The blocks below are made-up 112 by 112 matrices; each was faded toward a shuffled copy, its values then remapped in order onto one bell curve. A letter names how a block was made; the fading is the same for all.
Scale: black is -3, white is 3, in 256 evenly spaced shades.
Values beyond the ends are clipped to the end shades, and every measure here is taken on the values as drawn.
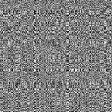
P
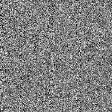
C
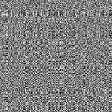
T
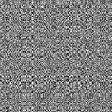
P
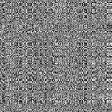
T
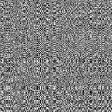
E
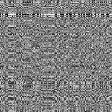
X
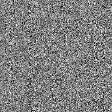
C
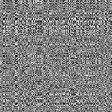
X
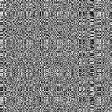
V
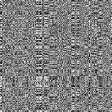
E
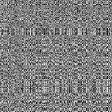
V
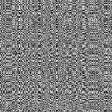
V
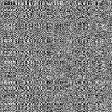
T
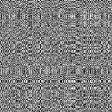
V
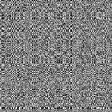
T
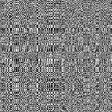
V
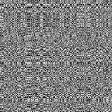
X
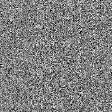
C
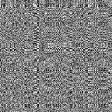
T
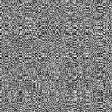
T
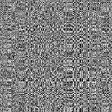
E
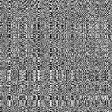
E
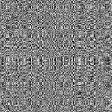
E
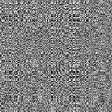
P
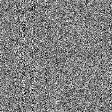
C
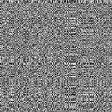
T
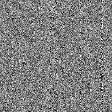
C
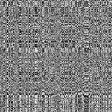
E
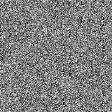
C
